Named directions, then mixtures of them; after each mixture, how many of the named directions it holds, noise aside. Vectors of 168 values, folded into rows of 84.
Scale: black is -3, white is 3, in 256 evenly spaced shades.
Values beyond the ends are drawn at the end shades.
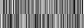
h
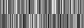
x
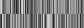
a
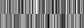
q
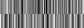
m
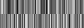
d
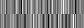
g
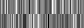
two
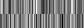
four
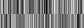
four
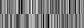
three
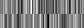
three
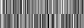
three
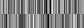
four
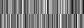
four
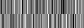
two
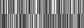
one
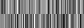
two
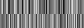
four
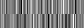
one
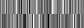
two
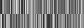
one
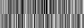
two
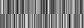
one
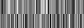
one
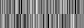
two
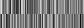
one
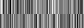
four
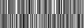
one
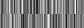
four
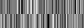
two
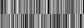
two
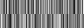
one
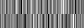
one
